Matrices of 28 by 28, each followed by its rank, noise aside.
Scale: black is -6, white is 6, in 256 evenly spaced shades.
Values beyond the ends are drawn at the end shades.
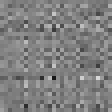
three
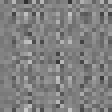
two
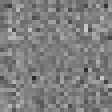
six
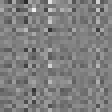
two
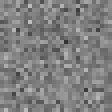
six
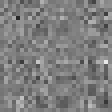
four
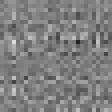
three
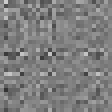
three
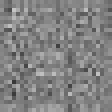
six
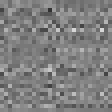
three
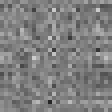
four
